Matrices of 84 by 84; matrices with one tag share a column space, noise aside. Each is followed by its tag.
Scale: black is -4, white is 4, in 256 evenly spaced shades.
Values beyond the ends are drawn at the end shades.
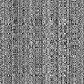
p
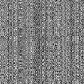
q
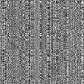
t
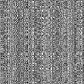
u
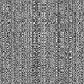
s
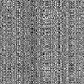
u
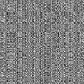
s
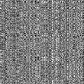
t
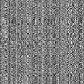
p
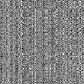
u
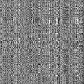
p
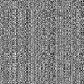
u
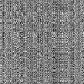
s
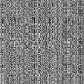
p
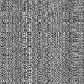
s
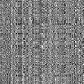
p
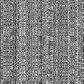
q
